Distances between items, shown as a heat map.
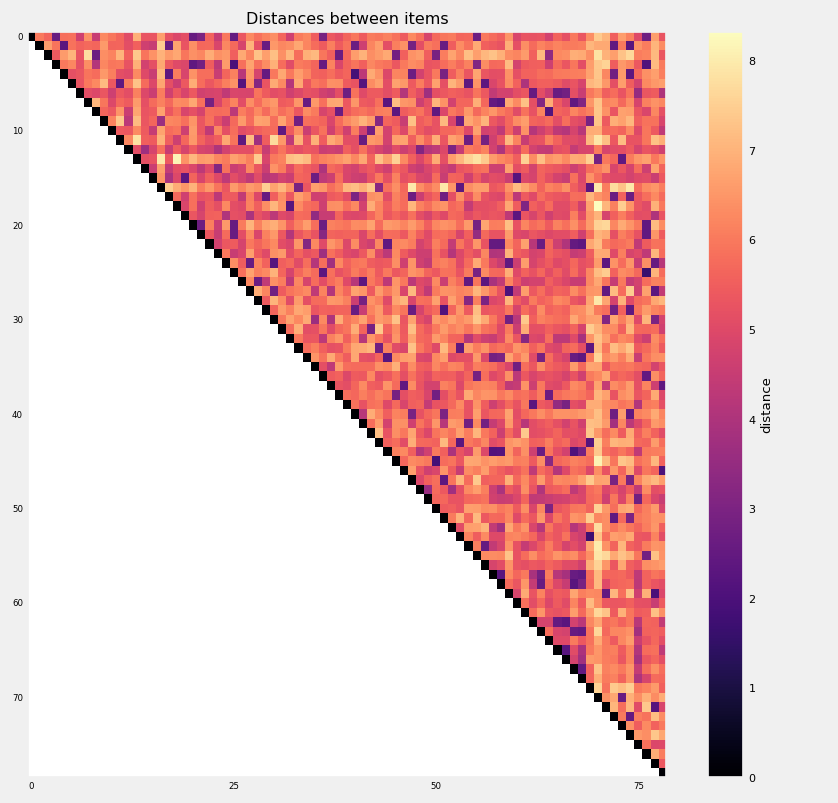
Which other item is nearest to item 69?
53
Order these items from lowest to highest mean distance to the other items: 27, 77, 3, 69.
3, 27, 77, 69
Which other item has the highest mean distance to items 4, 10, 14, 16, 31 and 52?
70
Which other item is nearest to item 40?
4
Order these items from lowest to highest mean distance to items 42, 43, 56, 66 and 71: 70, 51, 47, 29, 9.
9, 29, 51, 47, 70
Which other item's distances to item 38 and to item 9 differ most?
2
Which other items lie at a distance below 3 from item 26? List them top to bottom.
5, 11, 28, 41, 54, 56
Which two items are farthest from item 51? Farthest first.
16, 69
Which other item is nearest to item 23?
14
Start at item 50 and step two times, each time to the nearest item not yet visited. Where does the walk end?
8
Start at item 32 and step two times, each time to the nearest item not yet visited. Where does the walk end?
61
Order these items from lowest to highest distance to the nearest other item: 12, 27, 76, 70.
76, 27, 70, 12
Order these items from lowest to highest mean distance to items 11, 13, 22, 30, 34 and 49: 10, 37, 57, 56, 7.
57, 7, 10, 56, 37
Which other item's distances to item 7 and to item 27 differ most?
59
